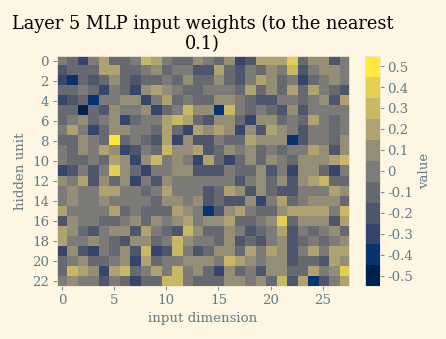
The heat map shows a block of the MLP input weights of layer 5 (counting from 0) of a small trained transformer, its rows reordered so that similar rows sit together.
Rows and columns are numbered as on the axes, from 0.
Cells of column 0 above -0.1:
11
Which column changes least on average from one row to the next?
23
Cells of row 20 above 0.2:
1
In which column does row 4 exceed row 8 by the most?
22
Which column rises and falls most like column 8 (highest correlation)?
20
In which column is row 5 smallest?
2
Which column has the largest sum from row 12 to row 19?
21
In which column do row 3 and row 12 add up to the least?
7
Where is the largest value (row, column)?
8, 5
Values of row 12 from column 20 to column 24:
-0.1 0.1 -0.2 0.1 0.2
